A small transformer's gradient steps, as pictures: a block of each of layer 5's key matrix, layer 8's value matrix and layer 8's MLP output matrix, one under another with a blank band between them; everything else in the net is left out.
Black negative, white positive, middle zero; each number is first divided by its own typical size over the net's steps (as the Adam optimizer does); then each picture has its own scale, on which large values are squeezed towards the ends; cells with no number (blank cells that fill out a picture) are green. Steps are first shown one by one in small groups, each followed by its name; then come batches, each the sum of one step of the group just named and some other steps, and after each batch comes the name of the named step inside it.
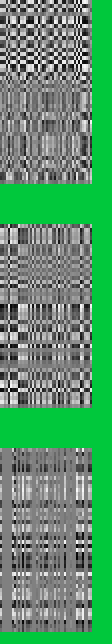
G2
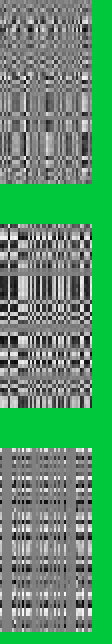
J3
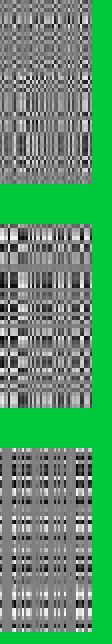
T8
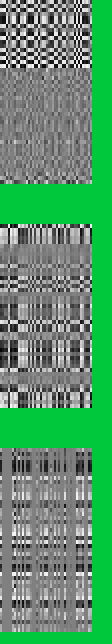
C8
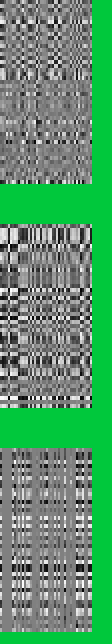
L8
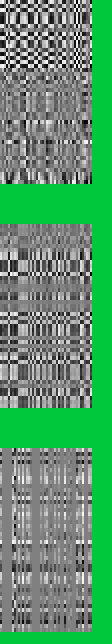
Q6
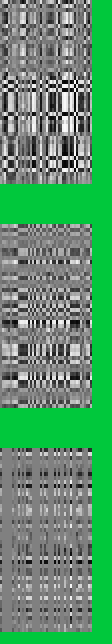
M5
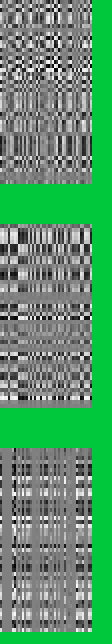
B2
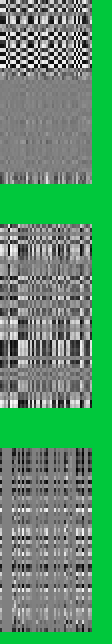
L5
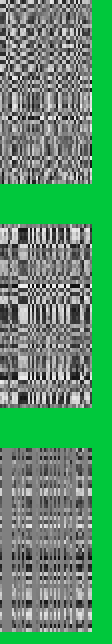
G2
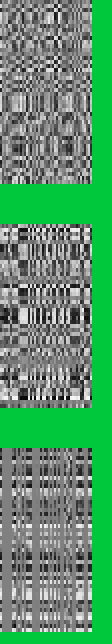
B2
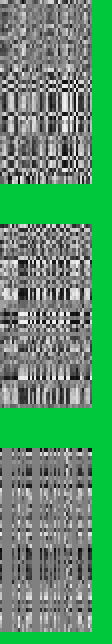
M5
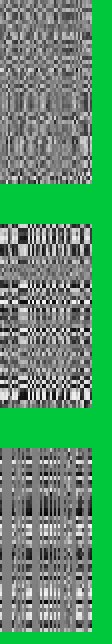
L8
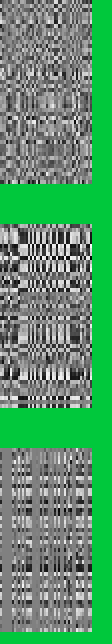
L8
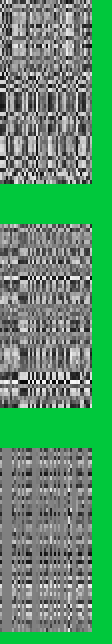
M5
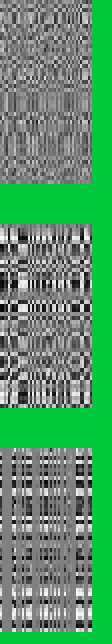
T8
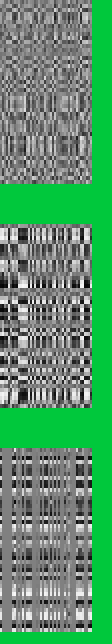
T8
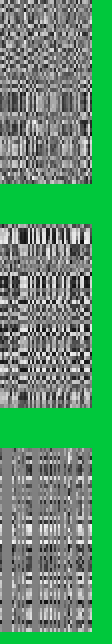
Q6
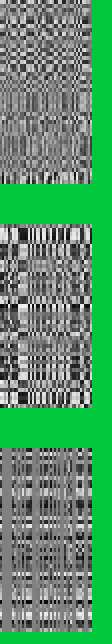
G2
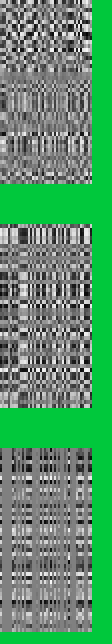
C8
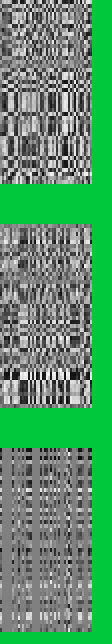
M5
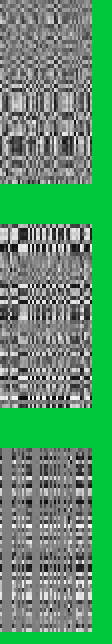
L8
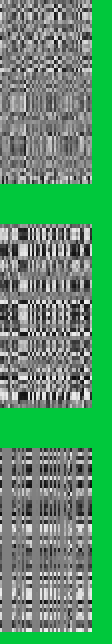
B2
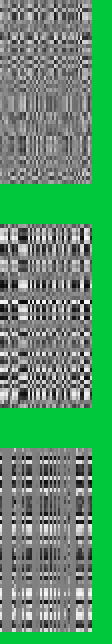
T8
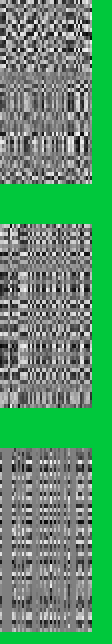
C8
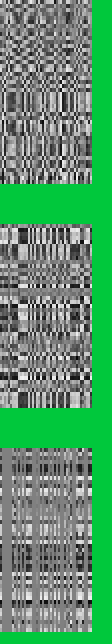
G2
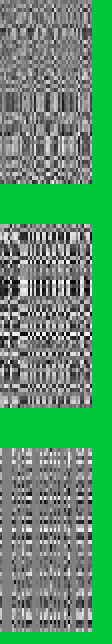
J3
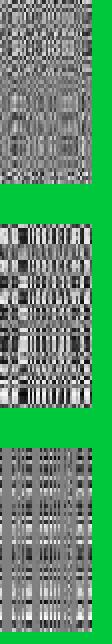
C8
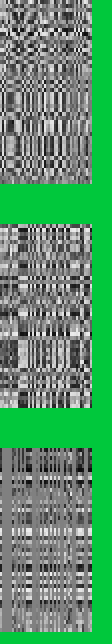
L5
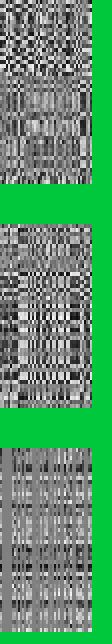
C8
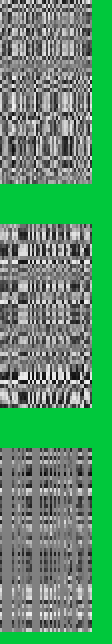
M5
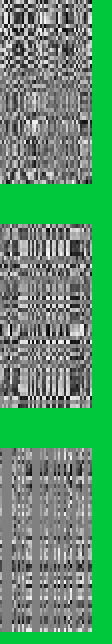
Q6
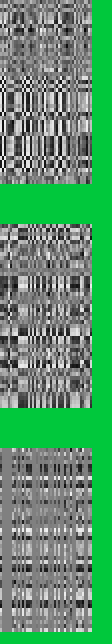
J3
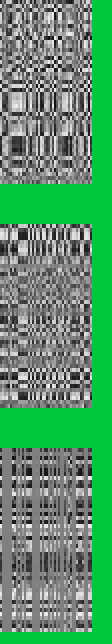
B2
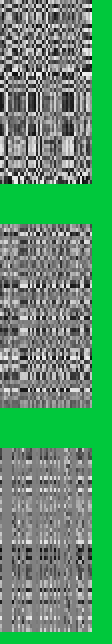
Q6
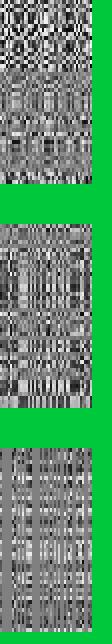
Q6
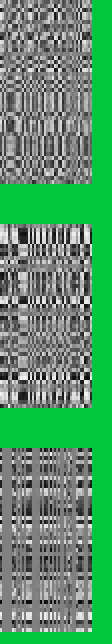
B2
